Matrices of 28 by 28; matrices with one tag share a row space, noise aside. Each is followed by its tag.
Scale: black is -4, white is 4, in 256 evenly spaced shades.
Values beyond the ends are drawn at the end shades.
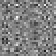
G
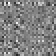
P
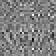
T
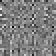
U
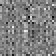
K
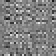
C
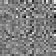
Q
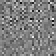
T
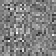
C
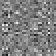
G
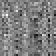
G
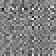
T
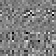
K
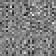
K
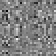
G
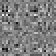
G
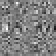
G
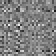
P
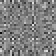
U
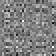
C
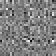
K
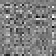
C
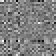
P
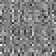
U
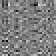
G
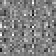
U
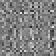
T
